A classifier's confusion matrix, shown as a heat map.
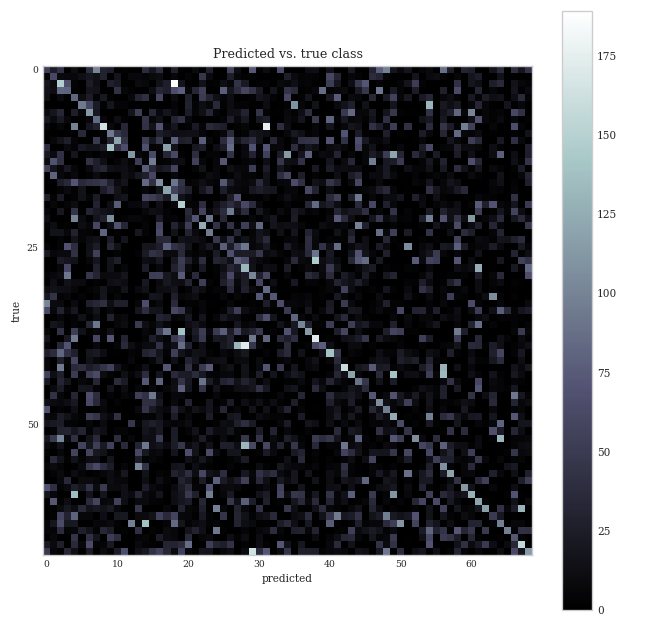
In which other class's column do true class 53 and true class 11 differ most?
28
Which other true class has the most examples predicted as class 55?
61
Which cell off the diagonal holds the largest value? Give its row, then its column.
2, 18
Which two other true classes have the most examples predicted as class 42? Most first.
53, 9
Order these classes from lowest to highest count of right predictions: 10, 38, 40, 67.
10, 40, 67, 38
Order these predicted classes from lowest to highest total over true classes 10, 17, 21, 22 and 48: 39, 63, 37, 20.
39, 63, 37, 20
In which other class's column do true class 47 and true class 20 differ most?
26
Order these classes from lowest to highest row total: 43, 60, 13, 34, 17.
17, 34, 13, 43, 60
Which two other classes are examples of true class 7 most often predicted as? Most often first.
40, 61
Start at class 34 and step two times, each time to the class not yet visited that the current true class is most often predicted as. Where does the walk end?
14
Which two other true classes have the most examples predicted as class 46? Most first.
13, 42
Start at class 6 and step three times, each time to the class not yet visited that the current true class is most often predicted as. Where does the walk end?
41
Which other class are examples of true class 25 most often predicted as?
51
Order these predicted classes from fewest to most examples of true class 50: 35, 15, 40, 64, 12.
35, 40, 15, 12, 64
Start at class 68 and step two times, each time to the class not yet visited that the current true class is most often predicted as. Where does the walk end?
3
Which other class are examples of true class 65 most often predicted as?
24
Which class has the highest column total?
18
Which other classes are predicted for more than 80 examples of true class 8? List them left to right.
4, 31, 59
